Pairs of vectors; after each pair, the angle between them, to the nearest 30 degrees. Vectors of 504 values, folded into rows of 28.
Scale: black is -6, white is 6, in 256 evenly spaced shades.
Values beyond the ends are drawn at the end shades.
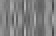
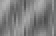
120 degrees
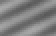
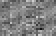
120 degrees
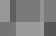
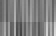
120 degrees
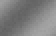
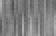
60 degrees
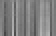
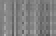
150 degrees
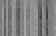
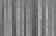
150 degrees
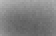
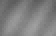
150 degrees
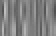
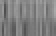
150 degrees
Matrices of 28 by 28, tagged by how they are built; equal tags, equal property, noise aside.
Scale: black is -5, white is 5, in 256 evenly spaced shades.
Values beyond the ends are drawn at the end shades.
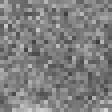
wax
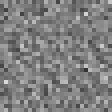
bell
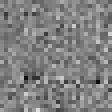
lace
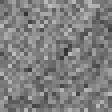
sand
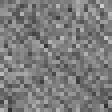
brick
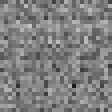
bell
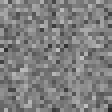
bell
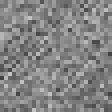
sand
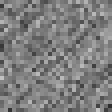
sand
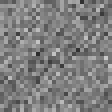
sand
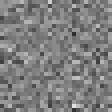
lace
